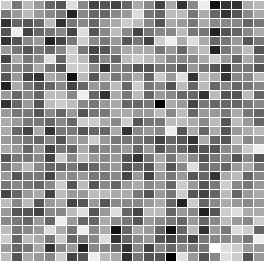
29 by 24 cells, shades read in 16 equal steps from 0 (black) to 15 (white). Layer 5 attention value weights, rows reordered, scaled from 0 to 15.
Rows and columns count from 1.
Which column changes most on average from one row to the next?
8
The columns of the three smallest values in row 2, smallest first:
7, 21, 22
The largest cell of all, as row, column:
28, 20
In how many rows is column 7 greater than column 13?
12
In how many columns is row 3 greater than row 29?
10
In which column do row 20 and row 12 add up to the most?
6
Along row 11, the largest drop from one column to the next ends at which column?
9
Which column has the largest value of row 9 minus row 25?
17
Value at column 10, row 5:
7
